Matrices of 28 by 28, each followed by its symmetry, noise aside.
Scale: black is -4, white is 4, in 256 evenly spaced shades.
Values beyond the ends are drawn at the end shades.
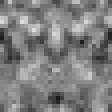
mirrored left to right.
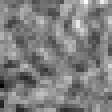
antisymmetric.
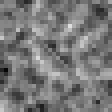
symmetric across the other diagonal.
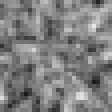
antisymmetric.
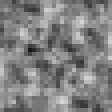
same after a half turn.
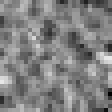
no symmetry.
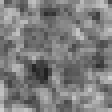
symmetric across the other diagonal.
